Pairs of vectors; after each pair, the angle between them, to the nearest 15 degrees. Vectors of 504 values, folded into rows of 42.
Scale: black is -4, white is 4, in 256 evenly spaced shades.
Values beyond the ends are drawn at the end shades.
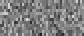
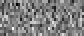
105 degrees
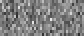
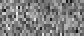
135 degrees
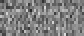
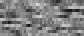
105 degrees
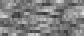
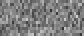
90 degrees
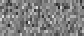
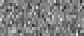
45 degrees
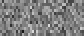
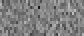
90 degrees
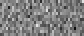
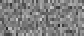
105 degrees
